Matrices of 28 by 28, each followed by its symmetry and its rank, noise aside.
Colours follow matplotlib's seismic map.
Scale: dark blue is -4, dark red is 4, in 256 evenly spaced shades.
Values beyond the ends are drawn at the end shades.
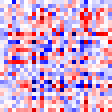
no symmetry, rank four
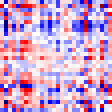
antisymmetric, rank two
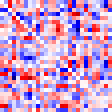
antisymmetric, rank four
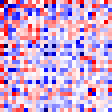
symmetric, rank three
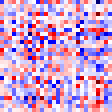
no symmetry, rank four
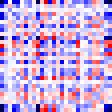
symmetric, rank two
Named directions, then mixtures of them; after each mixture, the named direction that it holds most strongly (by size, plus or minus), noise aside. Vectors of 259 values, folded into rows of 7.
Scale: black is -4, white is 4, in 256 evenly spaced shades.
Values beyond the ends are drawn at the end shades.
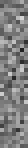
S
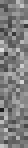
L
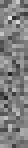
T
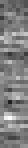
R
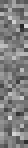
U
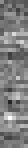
R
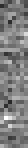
R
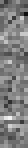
R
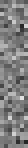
U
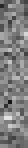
R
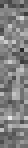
S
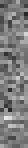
R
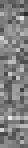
S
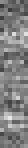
R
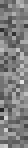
L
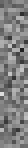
S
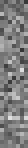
S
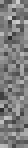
T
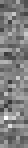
R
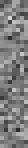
T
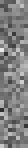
L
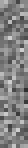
T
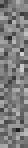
S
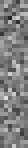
T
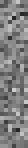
T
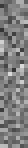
L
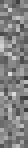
S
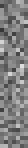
L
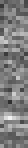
R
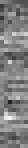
R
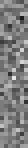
S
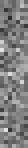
L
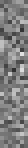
S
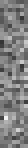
S
